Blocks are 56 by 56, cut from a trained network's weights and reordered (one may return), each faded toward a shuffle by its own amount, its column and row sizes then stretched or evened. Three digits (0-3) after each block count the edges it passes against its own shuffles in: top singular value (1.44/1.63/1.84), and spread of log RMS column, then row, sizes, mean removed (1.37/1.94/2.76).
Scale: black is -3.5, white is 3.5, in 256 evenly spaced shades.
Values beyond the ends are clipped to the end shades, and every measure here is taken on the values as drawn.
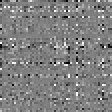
1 2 3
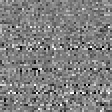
1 0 3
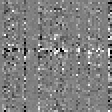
1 3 2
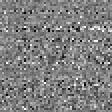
0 1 3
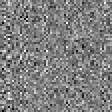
3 2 0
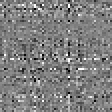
3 2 3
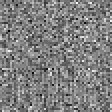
1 0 1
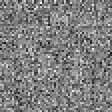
1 1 0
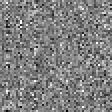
1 2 0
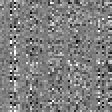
3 3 1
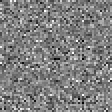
1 0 2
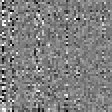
3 3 1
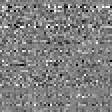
1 1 3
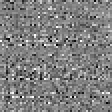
0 1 3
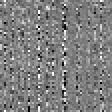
2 3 0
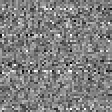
2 0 2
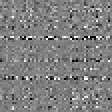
3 2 3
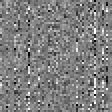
2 3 0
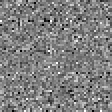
0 0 2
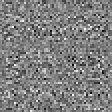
3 1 2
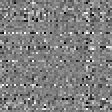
2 2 3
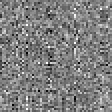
3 2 1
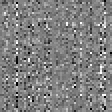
2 3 1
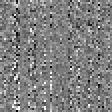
0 3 0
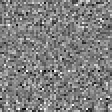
0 0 2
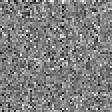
0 1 1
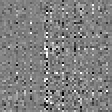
2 3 2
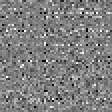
0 1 3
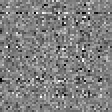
0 2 2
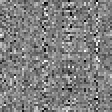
3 3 0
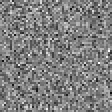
2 0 0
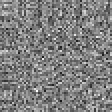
3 0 0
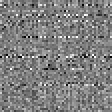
3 0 3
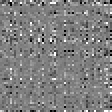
3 3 3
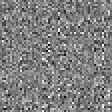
3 2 1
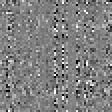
1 3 2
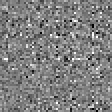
0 2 2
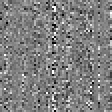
1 3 0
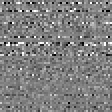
1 0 3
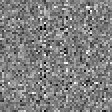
0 2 1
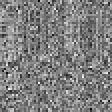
2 1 0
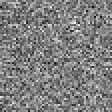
2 0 1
